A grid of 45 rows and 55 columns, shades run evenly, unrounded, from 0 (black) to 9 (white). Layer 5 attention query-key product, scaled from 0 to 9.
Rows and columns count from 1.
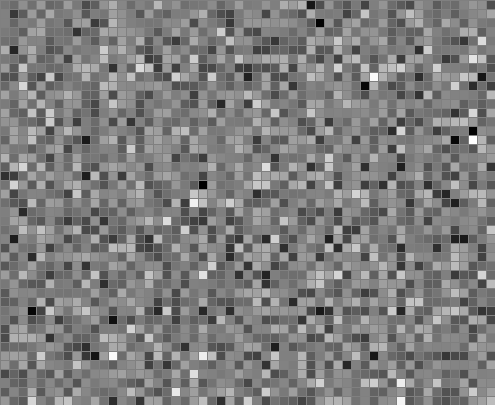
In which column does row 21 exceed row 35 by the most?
37
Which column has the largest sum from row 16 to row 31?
15
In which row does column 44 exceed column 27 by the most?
8
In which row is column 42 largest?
9
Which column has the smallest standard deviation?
7
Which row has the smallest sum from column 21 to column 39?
6
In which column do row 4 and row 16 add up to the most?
53
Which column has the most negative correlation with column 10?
18
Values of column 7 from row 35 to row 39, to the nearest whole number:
5 2 5 4 5
